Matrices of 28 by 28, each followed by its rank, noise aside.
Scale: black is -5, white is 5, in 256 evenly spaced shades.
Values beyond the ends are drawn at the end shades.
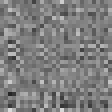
three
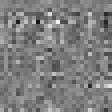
four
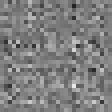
four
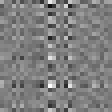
one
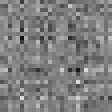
three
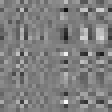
one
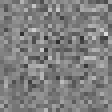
four
